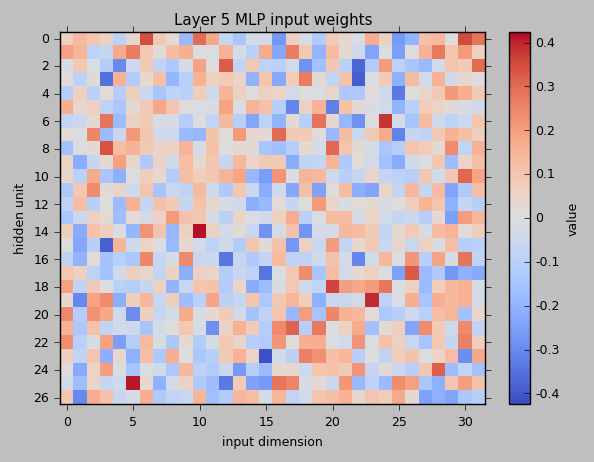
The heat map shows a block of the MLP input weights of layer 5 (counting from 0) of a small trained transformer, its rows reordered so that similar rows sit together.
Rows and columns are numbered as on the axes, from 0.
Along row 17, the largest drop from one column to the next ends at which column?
27
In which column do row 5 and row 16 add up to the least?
17
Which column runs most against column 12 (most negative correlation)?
26
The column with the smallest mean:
15
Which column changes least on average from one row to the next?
11
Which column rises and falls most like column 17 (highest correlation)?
30
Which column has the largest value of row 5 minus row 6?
14
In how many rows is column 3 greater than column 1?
14
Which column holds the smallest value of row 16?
12
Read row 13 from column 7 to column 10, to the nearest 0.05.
0.05 0.2 0.1 0.1
